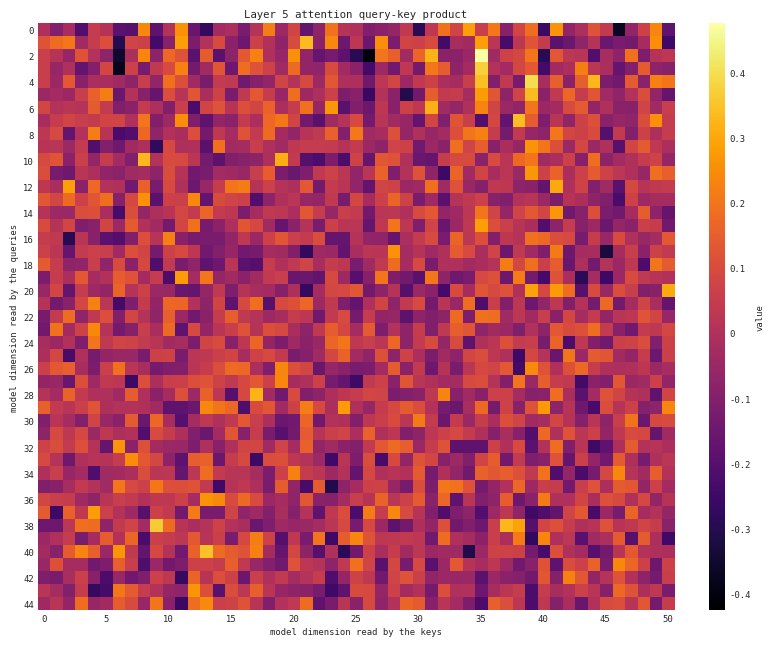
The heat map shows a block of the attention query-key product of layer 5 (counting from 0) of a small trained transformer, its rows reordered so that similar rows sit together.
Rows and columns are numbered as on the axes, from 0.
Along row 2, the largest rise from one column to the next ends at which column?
27
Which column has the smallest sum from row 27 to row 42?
39
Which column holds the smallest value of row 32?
44
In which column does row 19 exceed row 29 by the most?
11
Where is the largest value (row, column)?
2, 35
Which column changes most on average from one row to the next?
40
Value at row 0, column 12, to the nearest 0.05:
-0.15
